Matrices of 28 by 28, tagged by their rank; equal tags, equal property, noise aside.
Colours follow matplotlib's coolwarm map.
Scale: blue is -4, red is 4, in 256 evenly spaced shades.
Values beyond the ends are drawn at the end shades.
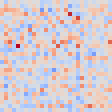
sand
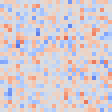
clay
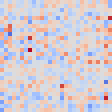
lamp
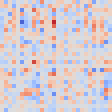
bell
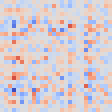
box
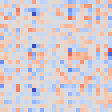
bell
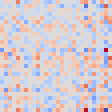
bell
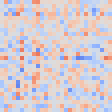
box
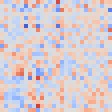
bell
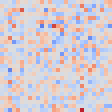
box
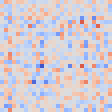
bell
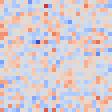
lamp
